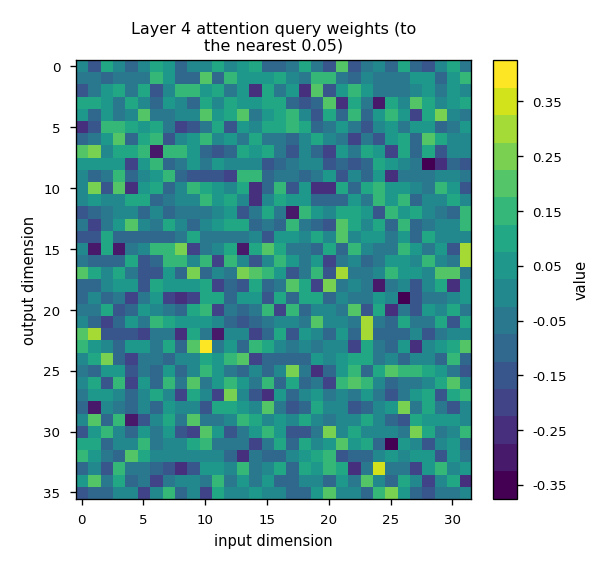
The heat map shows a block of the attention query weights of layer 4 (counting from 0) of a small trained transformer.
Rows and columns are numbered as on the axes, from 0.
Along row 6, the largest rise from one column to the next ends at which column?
28
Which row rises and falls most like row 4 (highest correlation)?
11
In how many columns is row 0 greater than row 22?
18
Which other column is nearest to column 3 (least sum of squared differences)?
13
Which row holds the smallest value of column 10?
35
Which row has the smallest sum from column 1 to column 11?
22
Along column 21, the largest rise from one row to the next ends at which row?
17
